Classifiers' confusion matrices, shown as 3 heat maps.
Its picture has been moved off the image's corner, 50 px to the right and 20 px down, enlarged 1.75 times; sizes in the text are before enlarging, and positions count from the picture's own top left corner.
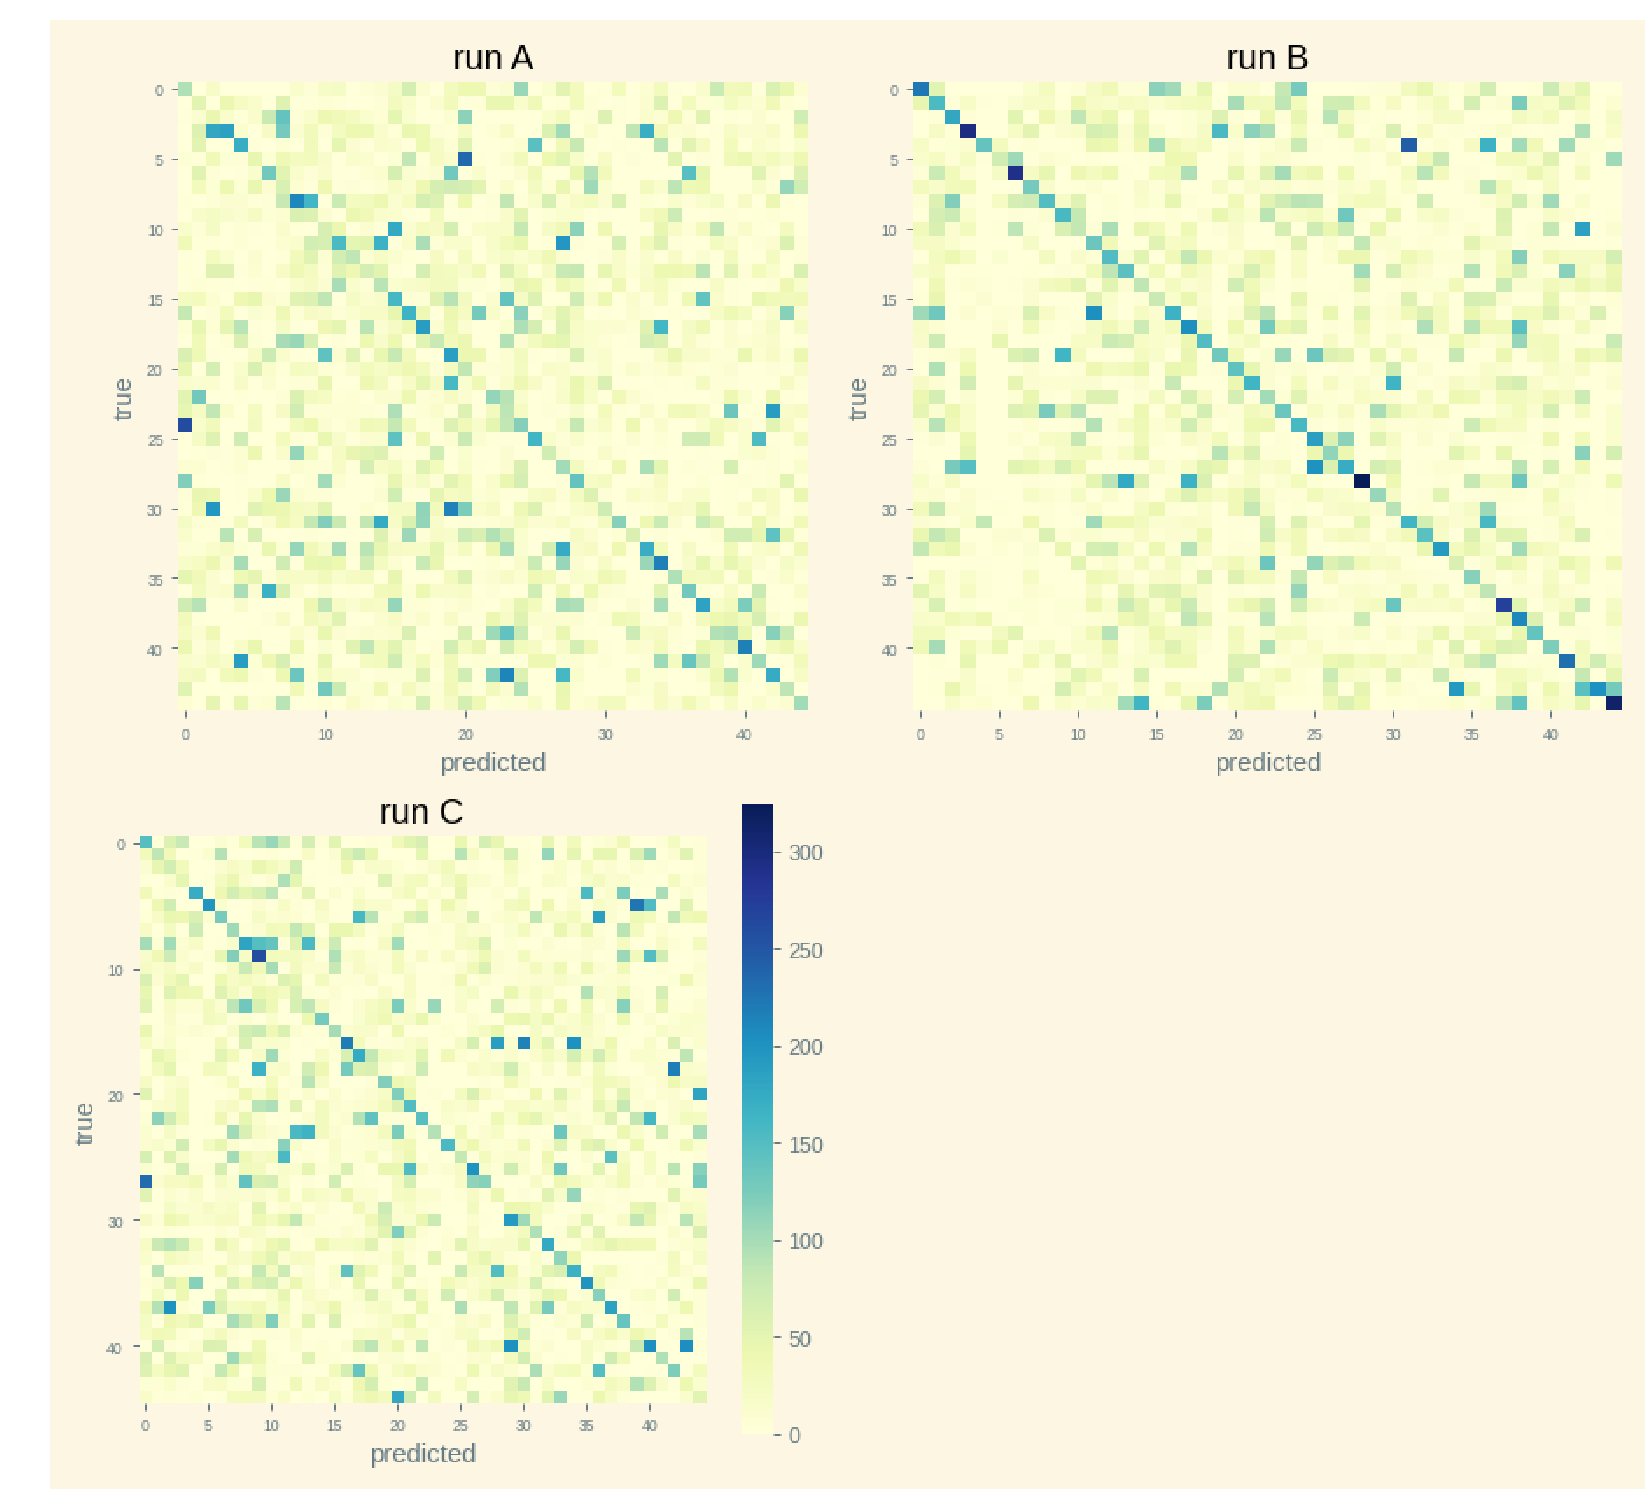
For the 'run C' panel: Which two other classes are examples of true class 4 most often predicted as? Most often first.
35, 38
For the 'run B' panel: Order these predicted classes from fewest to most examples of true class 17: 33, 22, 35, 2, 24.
2, 33, 24, 35, 22
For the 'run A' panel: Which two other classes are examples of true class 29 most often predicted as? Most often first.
7, 15
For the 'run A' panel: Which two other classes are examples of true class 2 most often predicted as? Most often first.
7, 20
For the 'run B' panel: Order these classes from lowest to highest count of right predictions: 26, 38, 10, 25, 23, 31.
10, 26, 23, 31, 25, 38
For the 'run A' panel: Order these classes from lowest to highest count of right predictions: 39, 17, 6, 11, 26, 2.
2, 26, 39, 6, 11, 17
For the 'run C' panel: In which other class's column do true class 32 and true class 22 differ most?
40
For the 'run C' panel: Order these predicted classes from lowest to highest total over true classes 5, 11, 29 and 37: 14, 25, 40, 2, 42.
42, 14, 25, 40, 2
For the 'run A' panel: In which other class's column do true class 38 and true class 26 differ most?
8
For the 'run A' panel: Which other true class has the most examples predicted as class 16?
32
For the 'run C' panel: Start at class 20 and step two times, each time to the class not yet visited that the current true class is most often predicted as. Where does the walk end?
33
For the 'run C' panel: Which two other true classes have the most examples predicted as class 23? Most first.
13, 30
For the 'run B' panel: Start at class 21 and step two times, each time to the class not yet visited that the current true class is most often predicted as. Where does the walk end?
36
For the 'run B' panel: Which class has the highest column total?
38
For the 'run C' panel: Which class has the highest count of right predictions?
9
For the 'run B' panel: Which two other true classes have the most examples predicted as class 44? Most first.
43, 5
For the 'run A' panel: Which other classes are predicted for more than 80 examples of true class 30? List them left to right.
2, 17, 19, 20
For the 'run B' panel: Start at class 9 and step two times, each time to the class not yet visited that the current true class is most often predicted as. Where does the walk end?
25
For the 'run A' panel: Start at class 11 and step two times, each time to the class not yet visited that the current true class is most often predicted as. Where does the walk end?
33
